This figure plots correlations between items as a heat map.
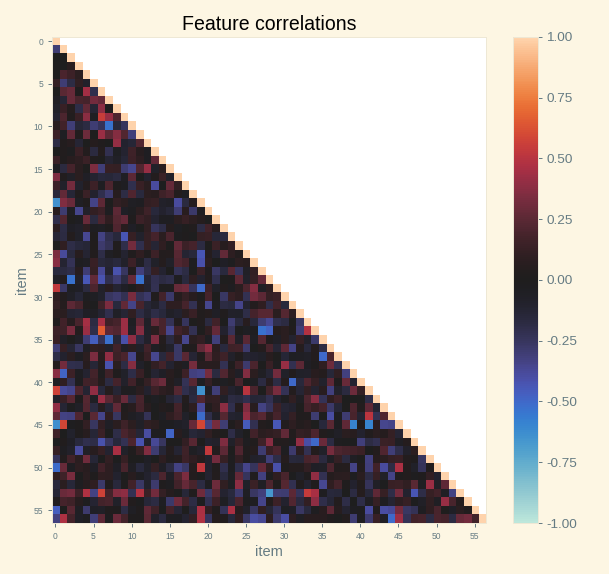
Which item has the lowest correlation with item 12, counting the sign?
46
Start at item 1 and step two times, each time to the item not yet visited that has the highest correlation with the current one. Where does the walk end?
19
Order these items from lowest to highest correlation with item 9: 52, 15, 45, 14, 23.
23, 15, 14, 52, 45
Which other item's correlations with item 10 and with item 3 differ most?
7
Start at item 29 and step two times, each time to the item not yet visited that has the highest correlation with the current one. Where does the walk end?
41
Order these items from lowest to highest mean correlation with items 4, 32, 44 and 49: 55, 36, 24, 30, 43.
55, 36, 24, 30, 43
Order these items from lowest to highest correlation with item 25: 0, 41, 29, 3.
3, 29, 0, 41
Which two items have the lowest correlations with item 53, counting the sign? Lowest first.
28, 47
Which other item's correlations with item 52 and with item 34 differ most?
6
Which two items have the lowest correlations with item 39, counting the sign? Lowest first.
45, 1
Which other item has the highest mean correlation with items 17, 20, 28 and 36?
48
